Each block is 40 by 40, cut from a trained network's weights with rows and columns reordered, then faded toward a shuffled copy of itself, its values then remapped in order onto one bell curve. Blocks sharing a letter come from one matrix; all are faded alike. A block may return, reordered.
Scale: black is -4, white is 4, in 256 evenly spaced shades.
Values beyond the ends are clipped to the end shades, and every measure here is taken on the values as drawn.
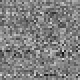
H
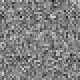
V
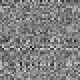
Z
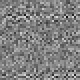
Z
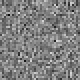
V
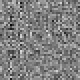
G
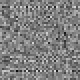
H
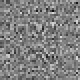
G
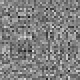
G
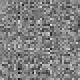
G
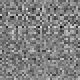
Z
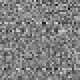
H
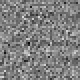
V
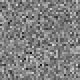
V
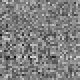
H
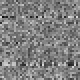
Z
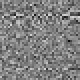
H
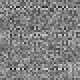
Z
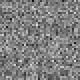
V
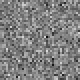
V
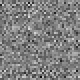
H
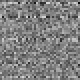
Z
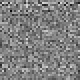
H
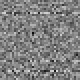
H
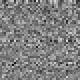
H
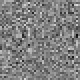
G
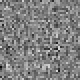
V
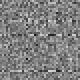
H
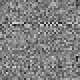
H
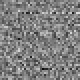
H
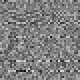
Z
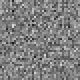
V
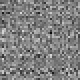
G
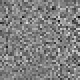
G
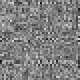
H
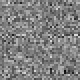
H
